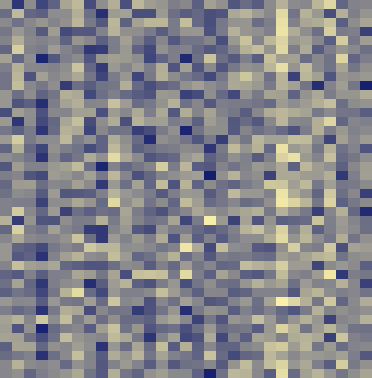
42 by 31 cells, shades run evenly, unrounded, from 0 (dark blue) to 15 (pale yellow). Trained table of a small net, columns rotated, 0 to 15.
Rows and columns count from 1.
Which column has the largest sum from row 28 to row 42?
24
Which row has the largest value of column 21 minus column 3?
9
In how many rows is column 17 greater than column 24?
4
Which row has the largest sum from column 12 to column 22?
31
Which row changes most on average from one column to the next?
25
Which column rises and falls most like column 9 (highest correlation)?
1
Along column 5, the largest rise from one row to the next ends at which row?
26
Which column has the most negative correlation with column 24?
15
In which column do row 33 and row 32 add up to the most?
7
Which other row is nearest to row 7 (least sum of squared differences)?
37
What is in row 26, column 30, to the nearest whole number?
8
